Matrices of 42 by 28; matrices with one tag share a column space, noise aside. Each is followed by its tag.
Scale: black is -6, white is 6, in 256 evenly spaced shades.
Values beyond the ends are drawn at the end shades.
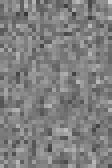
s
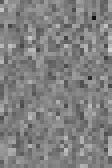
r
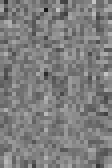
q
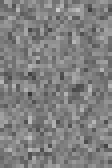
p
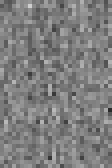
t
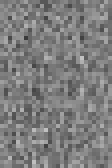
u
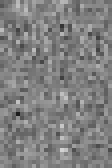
r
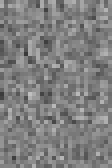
t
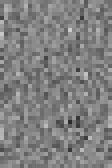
p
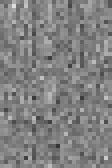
t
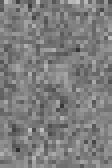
s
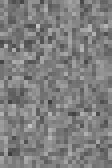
r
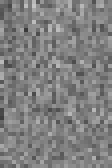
t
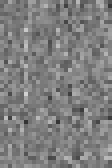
t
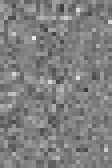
p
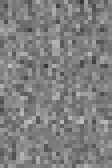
t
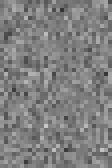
p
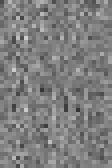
u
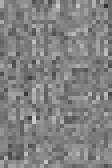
t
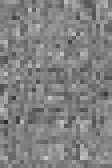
t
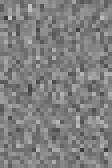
p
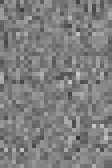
p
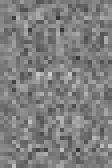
p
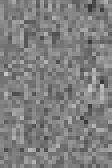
p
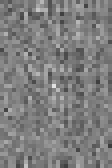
q
